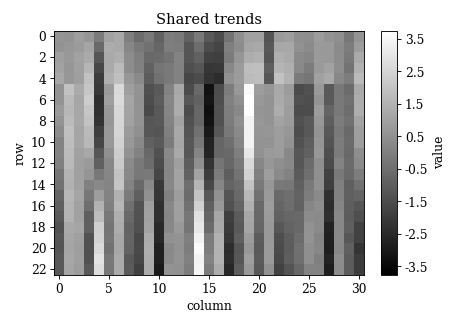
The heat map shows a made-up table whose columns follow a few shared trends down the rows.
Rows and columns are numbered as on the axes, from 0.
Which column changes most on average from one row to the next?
4
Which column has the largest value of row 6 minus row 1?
19
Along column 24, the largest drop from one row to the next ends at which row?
5
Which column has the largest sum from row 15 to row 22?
14
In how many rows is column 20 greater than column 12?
5
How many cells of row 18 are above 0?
14
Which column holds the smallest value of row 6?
15
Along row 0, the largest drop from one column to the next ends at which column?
21
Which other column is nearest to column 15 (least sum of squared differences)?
13
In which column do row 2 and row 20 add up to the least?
10
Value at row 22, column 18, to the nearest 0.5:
-1
